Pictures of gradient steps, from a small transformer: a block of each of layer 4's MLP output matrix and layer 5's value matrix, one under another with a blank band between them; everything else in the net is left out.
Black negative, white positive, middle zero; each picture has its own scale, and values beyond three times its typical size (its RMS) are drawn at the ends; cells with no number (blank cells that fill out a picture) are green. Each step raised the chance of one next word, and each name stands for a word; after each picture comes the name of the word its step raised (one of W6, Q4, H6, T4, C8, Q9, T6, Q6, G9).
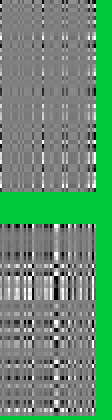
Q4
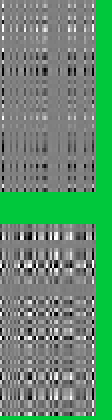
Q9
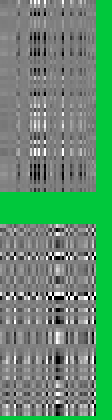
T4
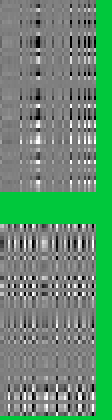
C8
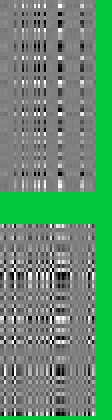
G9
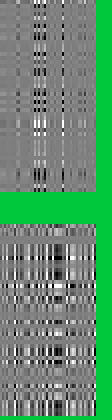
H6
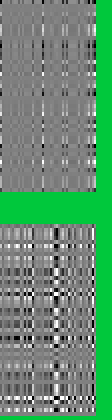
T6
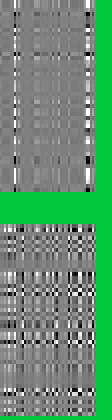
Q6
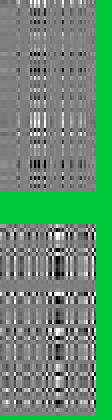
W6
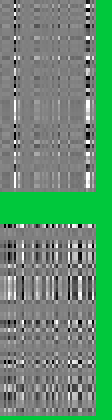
Q4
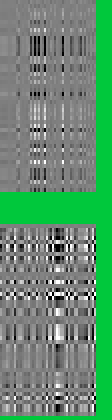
T6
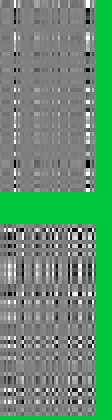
W6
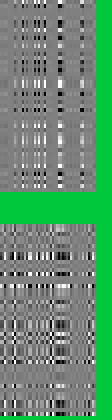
H6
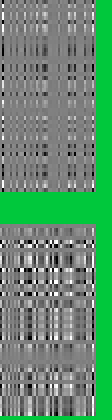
T6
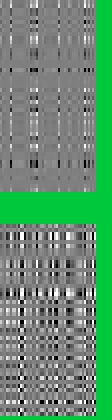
W6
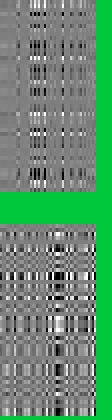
G9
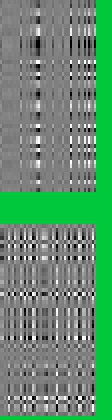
T6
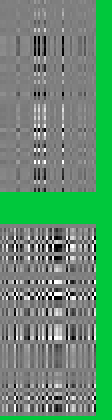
T6
